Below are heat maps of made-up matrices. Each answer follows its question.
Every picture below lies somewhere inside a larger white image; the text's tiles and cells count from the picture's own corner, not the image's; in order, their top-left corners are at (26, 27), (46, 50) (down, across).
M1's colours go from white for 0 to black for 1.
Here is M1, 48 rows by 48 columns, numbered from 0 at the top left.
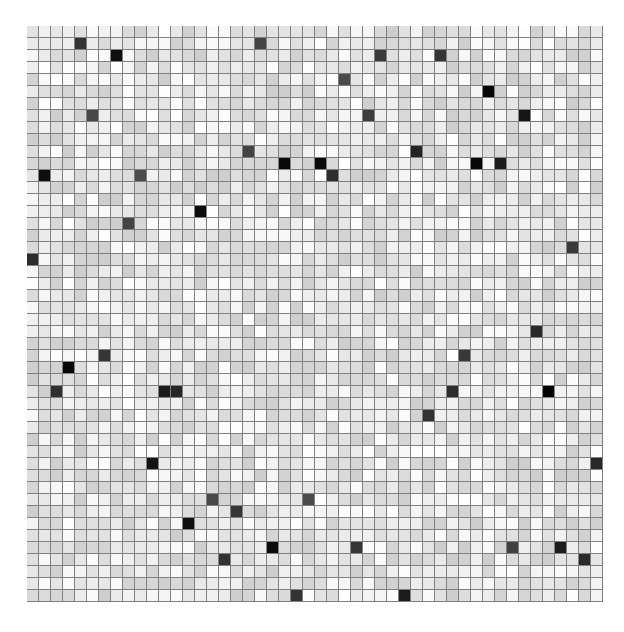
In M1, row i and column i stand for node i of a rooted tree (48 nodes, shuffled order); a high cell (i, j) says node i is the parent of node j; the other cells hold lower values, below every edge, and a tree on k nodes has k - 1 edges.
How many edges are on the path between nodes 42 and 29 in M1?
5
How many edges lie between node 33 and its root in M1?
6
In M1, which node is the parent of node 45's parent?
10
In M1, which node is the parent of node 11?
30
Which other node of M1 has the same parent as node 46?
16
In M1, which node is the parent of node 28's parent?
2
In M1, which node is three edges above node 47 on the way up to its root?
43
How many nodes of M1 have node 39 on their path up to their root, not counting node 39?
3
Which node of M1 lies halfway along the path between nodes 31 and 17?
27
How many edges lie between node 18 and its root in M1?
5
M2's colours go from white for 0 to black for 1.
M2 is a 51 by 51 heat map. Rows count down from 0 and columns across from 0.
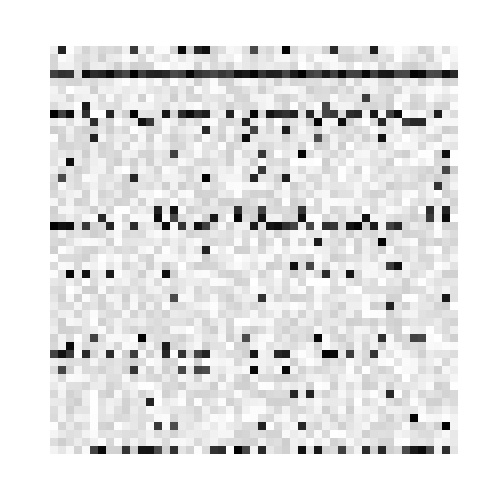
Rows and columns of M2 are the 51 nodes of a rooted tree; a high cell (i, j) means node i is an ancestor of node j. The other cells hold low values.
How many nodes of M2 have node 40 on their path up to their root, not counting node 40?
7
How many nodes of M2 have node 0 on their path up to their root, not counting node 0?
9
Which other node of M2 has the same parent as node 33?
41
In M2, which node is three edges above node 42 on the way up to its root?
27
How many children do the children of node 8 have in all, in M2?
3
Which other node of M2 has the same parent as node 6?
20
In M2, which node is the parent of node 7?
28
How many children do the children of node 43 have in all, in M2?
1
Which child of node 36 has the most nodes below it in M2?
11
